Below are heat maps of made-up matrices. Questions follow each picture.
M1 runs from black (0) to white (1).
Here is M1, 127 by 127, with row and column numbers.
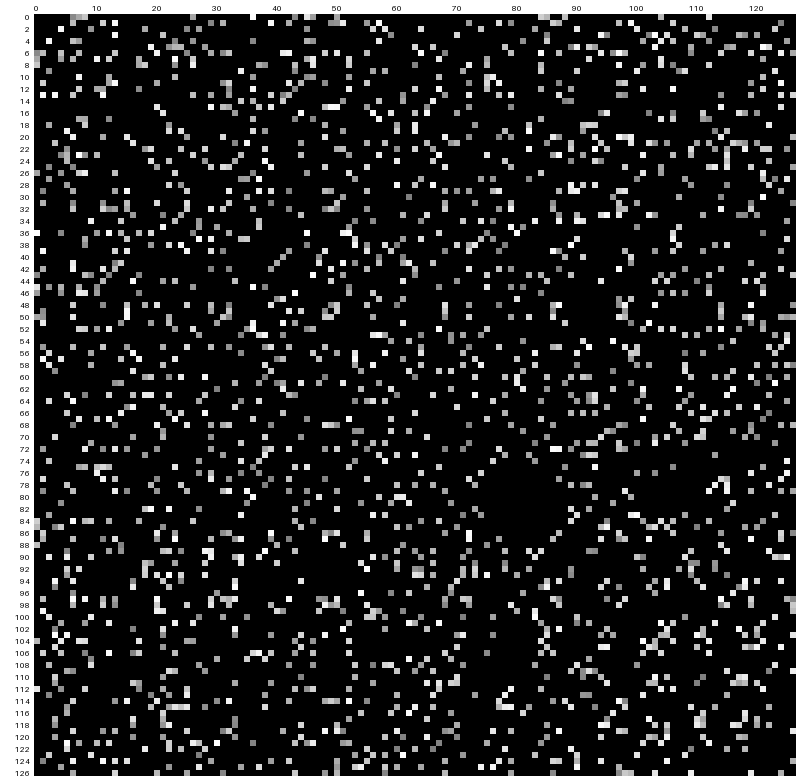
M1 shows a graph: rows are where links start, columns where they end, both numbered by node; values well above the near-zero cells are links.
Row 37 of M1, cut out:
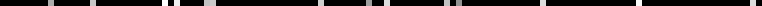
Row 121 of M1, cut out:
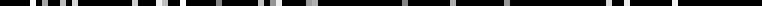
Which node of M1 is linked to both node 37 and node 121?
node 27
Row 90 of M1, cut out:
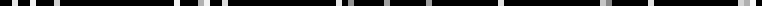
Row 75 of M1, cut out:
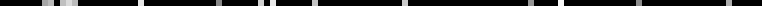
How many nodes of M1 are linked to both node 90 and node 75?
0
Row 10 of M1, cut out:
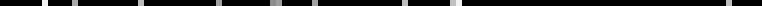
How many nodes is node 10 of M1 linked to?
11
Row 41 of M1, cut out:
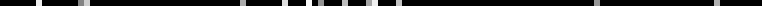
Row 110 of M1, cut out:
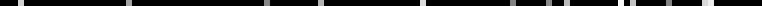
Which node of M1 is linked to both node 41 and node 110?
node 53
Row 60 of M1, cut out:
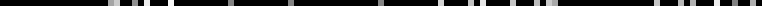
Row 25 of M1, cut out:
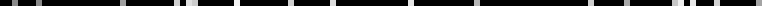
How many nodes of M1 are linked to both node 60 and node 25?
4
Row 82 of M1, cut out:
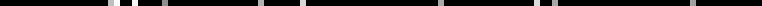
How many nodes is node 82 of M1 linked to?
10
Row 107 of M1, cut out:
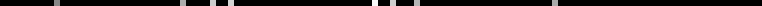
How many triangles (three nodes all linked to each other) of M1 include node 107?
3
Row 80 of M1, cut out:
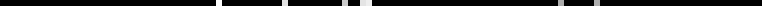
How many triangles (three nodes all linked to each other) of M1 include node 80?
6
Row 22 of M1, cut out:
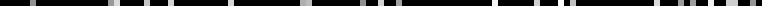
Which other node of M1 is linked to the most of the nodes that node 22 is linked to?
node 115
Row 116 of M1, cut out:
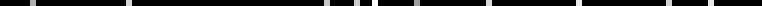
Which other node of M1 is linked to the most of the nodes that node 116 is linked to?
node 69
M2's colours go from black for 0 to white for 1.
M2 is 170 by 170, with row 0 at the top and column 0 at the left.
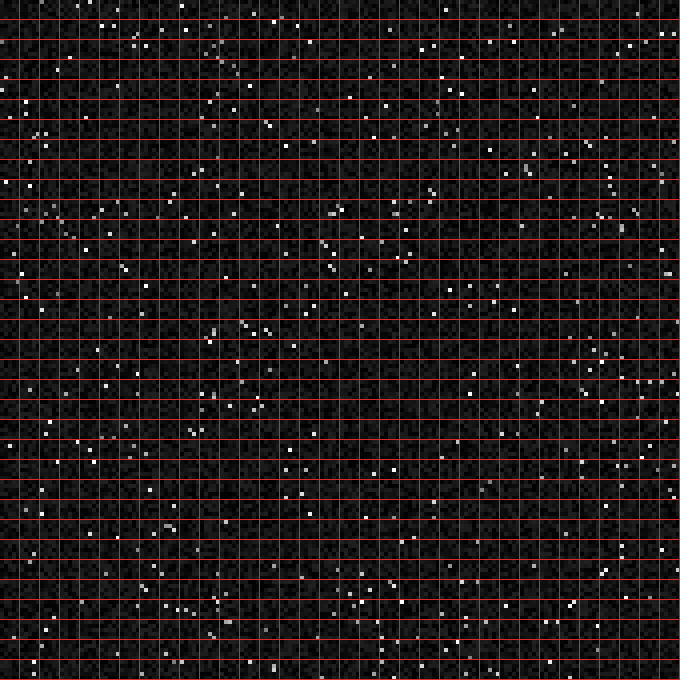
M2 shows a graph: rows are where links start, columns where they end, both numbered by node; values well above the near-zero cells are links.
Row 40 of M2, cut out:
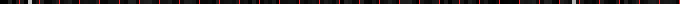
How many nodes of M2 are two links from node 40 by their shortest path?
7
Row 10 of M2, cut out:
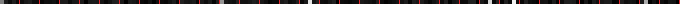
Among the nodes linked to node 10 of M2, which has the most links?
node 122
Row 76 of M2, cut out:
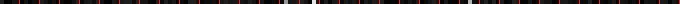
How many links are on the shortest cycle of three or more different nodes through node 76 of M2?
3
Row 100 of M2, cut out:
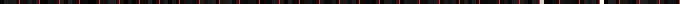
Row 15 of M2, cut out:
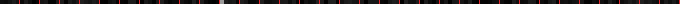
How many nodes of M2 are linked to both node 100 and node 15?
0
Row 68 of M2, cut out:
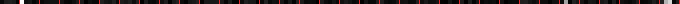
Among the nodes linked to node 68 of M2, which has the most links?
node 141
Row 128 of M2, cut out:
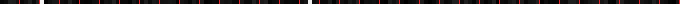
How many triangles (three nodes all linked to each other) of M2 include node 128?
1
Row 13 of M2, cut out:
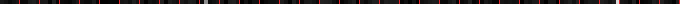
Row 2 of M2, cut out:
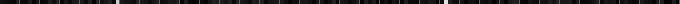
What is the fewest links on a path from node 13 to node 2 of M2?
7
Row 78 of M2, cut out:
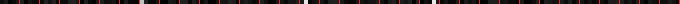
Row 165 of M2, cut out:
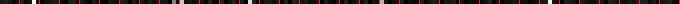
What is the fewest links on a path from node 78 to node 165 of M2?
4
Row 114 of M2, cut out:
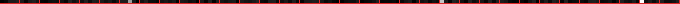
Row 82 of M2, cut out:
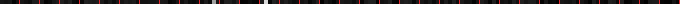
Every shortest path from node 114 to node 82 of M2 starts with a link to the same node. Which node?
node 160
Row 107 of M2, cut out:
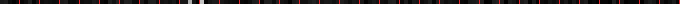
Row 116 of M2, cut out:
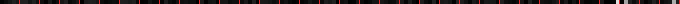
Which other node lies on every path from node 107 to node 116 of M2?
node 50
